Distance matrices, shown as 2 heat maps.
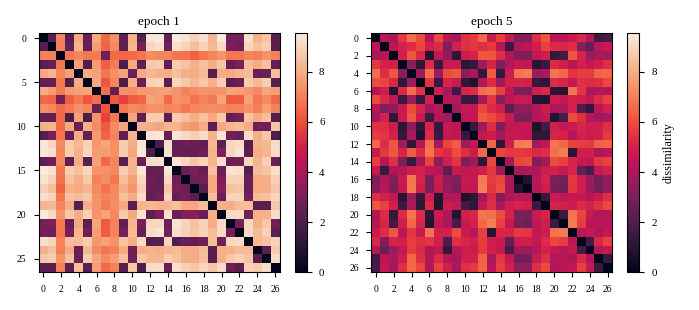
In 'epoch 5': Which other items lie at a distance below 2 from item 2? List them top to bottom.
6, 9, 20, 21
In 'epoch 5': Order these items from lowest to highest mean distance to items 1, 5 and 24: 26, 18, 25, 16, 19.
18, 19, 16, 25, 26
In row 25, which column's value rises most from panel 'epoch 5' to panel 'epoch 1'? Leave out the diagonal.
26
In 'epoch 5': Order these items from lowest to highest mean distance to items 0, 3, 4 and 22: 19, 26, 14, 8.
14, 19, 26, 8
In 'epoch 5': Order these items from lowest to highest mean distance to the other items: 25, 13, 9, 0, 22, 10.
10, 9, 25, 0, 22, 13
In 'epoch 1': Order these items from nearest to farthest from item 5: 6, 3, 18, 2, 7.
3, 7, 2, 6, 18
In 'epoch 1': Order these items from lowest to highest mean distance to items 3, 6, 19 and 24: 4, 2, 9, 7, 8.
4, 8, 9, 7, 2
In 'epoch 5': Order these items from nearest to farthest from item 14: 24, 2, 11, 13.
11, 24, 2, 13
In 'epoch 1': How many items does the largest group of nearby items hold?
10
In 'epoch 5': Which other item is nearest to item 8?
24
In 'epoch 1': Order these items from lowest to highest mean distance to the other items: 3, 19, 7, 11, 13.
3, 11, 7, 13, 19
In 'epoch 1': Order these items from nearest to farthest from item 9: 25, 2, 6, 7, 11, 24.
11, 7, 2, 6, 24, 25
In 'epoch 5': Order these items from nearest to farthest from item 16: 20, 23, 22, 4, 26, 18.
20, 26, 18, 23, 22, 4
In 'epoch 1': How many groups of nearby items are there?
5
